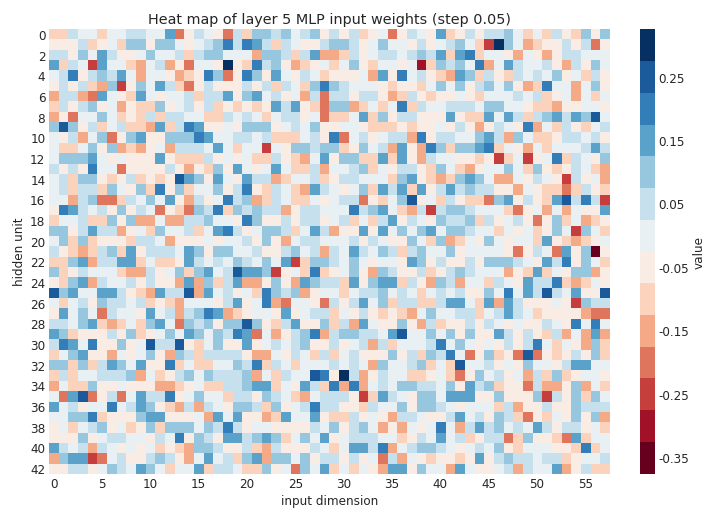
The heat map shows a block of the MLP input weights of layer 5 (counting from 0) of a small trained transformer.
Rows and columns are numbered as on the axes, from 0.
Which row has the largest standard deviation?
16
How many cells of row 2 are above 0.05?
12
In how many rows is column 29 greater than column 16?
17
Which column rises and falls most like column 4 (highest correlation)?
36
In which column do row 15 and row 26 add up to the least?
54
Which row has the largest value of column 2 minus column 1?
35
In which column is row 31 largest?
49
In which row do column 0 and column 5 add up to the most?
25
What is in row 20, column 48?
0
